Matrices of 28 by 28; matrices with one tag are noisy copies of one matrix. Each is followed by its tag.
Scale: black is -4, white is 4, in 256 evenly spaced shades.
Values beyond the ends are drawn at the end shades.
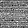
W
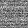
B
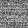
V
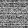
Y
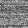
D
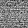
W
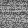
V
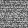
W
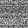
D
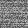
Y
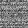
B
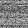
D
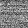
V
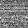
V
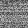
V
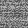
B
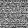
Y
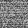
Y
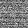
Y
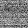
D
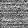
B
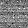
V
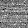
V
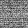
W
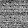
V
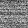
V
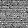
W
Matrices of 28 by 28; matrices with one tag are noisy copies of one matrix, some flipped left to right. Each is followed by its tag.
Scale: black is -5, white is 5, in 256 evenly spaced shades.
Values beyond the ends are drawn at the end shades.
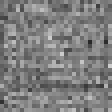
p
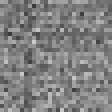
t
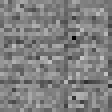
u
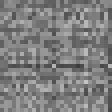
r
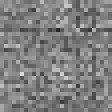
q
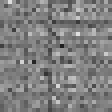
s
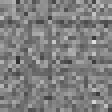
s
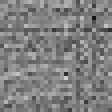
q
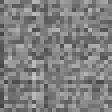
u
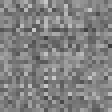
q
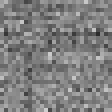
t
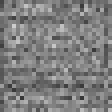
p
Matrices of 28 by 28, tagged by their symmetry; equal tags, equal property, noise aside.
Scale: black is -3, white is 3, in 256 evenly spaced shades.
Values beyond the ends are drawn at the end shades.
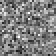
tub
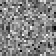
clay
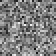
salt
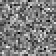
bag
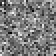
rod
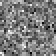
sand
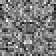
salt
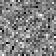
sand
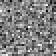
tub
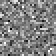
rod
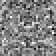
salt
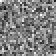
bag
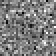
sand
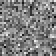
tub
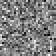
tub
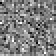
tub
